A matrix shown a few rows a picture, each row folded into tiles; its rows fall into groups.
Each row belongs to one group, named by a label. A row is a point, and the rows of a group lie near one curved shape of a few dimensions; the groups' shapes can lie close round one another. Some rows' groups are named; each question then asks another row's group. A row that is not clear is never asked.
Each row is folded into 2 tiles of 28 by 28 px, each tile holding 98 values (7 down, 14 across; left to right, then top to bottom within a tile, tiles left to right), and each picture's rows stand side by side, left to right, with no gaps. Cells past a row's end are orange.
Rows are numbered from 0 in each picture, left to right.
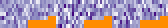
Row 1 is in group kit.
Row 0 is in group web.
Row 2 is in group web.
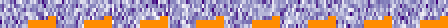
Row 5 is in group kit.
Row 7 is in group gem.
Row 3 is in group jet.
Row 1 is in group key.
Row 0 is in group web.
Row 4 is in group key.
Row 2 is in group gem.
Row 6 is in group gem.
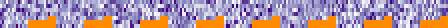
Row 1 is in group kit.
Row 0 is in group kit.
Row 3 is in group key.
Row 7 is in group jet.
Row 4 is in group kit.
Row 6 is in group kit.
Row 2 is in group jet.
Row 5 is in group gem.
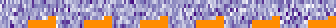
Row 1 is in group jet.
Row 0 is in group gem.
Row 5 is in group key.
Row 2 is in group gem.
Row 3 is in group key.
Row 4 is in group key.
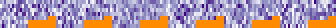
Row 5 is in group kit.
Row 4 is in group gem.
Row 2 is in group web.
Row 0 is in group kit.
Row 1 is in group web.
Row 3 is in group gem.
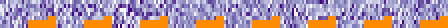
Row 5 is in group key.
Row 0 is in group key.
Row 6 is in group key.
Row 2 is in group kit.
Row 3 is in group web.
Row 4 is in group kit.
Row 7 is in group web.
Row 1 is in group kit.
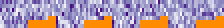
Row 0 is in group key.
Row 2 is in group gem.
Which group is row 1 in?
gem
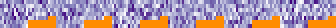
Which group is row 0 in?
key
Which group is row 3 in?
web
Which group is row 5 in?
key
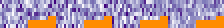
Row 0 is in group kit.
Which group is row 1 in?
kit
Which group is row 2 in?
gem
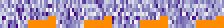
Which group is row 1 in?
key
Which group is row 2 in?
web
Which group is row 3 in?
key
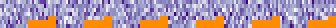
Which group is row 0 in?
web
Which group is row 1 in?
gem
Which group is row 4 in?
key
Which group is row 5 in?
gem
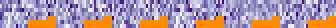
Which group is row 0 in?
kit
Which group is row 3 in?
kit
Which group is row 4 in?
gem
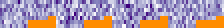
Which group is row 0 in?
kit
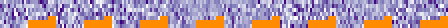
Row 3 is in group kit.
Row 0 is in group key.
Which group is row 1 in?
kit
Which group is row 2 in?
jet
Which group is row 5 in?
gem
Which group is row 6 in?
key
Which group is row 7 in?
web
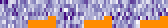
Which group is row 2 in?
key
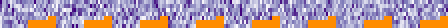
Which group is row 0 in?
jet
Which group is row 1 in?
kit
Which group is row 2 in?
key
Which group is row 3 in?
key
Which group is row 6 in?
key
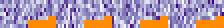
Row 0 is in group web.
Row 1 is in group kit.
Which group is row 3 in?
gem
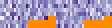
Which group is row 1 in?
gem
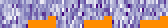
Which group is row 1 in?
key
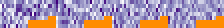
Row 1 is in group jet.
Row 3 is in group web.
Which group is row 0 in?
kit
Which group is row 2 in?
kit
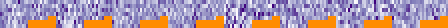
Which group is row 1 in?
jet
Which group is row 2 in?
gem
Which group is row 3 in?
key
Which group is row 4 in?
kit
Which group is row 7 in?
gem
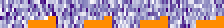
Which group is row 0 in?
gem
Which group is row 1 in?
gem
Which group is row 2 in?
jet
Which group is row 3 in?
kit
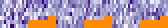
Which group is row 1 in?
gem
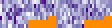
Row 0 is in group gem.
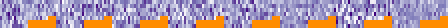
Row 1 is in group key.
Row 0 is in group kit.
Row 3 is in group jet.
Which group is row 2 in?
jet
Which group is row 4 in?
web
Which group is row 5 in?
key
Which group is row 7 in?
web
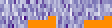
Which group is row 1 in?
gem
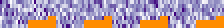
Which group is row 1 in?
web
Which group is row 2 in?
web
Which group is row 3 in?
gem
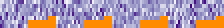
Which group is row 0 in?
key
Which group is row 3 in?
web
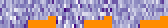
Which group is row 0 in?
gem
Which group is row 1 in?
web
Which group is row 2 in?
web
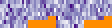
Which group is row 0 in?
key
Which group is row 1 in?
gem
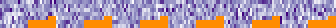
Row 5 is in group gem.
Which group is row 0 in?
kit
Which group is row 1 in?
jet
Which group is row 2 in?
jet
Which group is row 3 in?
kit
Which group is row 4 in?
key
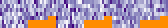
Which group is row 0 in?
kit
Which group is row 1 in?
kit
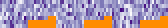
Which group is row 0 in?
key
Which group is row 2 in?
jet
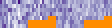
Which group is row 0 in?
jet
